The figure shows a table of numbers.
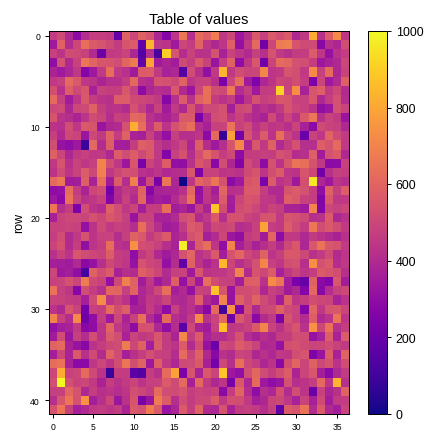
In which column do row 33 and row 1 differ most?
12
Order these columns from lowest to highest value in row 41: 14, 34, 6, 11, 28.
28, 14, 34, 6, 11
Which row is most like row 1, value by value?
3
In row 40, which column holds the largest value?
4
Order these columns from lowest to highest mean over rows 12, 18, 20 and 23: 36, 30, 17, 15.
15, 36, 17, 30
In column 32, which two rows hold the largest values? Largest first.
16, 0
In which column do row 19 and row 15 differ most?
20
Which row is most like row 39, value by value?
5
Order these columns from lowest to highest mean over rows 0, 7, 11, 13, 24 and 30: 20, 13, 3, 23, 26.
23, 13, 3, 26, 20
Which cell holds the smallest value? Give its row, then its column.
16, 16
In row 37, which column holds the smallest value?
7
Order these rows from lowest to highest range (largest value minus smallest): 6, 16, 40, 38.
40, 6, 38, 16
